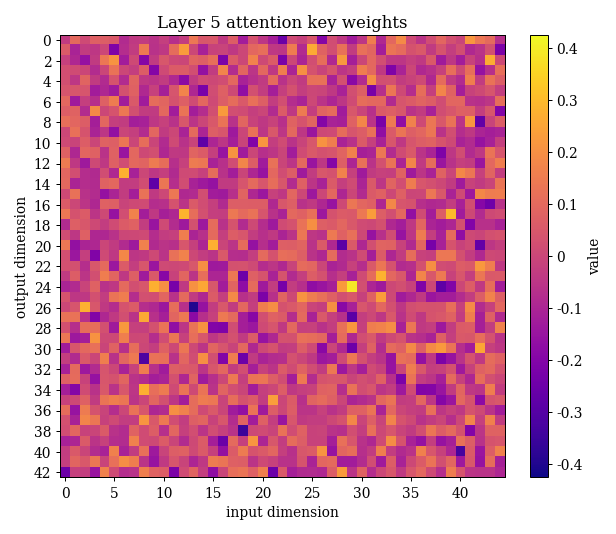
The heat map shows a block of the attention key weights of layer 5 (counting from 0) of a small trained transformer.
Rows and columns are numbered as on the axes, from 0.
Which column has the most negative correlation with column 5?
23
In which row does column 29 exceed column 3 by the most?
24
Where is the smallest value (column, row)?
13, 26
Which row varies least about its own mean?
6
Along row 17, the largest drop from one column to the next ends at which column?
40
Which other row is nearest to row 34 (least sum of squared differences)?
37
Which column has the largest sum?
43
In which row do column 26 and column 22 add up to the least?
0
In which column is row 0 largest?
41
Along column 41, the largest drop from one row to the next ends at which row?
38
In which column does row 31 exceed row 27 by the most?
29
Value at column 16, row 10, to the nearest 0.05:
-0.05
